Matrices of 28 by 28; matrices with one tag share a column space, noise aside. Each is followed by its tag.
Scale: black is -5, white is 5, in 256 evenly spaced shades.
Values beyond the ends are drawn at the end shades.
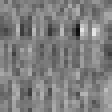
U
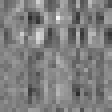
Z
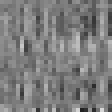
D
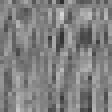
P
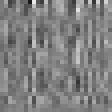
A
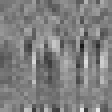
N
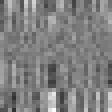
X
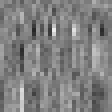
U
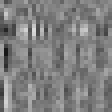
U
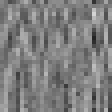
P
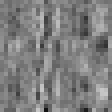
D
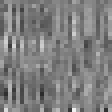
D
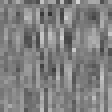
P
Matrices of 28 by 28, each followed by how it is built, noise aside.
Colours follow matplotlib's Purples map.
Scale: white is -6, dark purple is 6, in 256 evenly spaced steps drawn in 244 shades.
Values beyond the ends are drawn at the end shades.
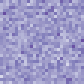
repeating columns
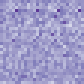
repeating columns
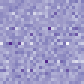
uneven rows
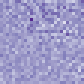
upper triangular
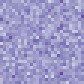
noise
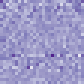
uneven rows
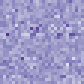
uneven rows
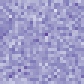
noise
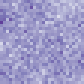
smooth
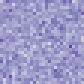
noise
